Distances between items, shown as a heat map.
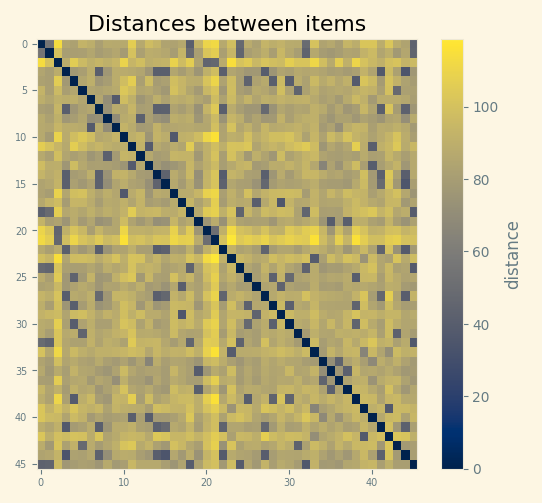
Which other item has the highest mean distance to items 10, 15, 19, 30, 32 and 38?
21
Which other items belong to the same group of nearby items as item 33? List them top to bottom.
23
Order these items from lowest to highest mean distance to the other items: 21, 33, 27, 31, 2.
27, 31, 33, 2, 21
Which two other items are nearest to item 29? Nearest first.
17, 26
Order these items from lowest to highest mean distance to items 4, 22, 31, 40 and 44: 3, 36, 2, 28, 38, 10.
3, 28, 38, 36, 10, 2
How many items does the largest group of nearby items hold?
8
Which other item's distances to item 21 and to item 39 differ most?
42
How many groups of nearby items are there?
14
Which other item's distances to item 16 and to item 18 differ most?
10
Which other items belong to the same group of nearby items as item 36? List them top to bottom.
34
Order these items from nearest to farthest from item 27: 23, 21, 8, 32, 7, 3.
3, 7, 8, 23, 32, 21
